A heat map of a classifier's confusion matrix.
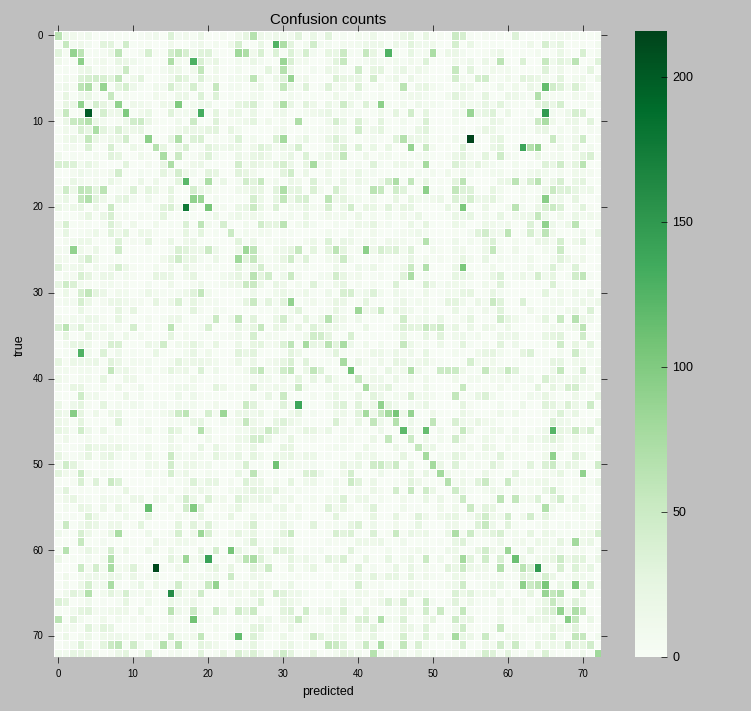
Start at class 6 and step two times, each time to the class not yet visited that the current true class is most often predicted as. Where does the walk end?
15
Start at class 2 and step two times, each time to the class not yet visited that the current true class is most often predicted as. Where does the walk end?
45
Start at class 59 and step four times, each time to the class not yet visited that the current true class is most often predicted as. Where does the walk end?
20
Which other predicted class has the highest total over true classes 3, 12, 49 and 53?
55
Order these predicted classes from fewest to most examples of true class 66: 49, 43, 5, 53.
5, 43, 53, 49
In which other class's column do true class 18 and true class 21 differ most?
49
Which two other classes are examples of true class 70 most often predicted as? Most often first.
24, 53
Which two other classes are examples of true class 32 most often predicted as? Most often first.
40, 43
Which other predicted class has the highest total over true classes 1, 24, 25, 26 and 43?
32
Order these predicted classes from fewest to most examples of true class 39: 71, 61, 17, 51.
71, 17, 61, 51
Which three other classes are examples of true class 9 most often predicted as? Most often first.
4, 65, 19
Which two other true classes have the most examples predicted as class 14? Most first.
71, 36
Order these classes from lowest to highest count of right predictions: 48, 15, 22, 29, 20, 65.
29, 22, 48, 15, 65, 20
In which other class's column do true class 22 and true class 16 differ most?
65
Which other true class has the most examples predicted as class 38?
36
